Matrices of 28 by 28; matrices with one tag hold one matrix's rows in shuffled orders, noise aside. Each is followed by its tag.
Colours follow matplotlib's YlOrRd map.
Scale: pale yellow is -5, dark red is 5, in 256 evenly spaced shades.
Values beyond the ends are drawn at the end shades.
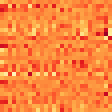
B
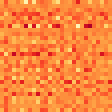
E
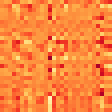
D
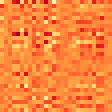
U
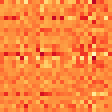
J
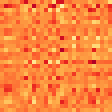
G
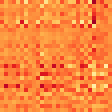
J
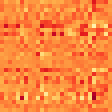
J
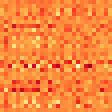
E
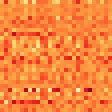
E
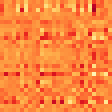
J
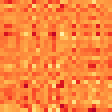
G
